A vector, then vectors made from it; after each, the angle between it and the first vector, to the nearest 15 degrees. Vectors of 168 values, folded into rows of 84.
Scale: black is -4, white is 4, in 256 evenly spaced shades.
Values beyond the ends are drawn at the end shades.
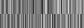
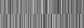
165 degrees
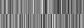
165 degrees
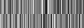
165 degrees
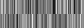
90 degrees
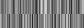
75 degrees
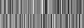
165 degrees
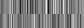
60 degrees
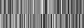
165 degrees
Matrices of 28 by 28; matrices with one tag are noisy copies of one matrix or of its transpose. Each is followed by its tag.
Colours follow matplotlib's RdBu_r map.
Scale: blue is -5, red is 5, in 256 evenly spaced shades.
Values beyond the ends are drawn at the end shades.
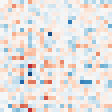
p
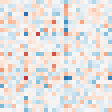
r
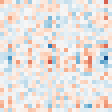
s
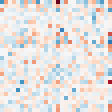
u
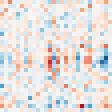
s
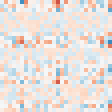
u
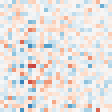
p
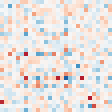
r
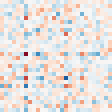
r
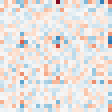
u
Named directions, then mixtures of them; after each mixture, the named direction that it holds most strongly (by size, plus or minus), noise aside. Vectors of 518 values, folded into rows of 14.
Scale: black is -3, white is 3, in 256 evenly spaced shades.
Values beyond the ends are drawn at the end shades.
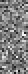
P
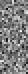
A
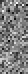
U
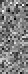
U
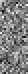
U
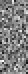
A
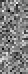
U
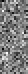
U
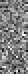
P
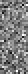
P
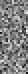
A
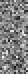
P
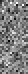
U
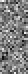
P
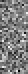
P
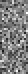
A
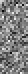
U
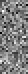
U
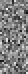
A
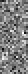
P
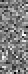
P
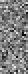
P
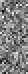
U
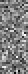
P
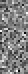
P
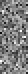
A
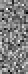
A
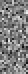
A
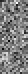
U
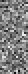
P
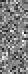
P
